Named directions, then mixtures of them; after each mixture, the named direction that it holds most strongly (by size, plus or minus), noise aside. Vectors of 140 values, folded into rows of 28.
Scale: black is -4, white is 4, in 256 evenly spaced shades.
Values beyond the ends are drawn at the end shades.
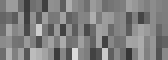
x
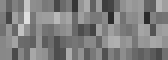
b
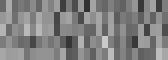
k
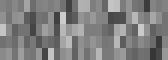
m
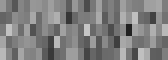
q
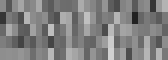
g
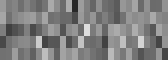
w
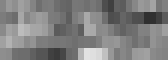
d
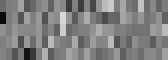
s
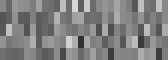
k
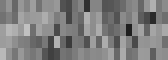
q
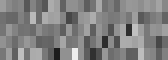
x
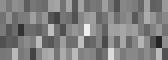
w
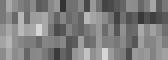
d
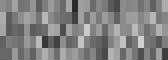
w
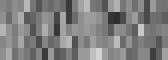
m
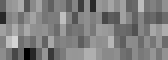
s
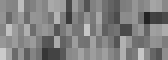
q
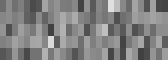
g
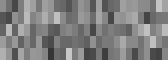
b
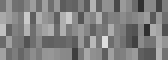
k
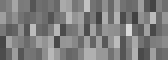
q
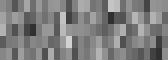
m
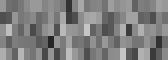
q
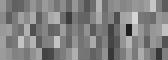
q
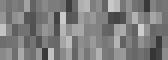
m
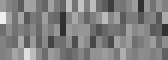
s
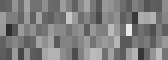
q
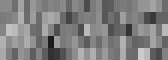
q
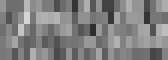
b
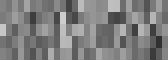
m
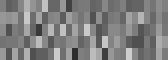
x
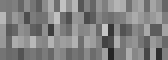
g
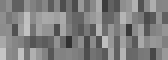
k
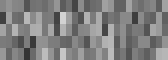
k
